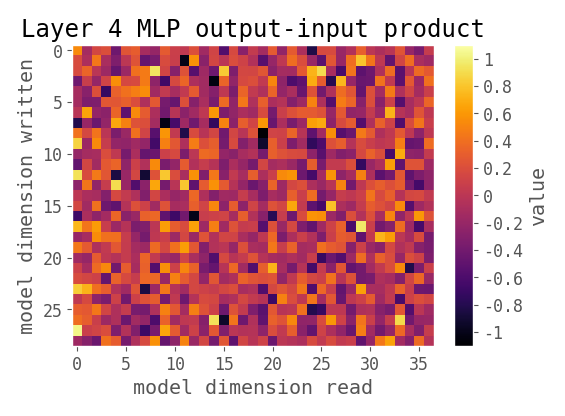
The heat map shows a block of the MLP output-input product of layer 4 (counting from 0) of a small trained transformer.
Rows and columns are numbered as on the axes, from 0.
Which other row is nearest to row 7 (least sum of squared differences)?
5
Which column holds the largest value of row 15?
26
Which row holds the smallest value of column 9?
7
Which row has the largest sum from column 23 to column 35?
16
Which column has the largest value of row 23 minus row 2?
29
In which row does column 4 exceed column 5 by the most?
13
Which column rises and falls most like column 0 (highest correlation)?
9
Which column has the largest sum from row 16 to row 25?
2
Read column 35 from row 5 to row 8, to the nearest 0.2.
0 0.2 0.4 -0.2
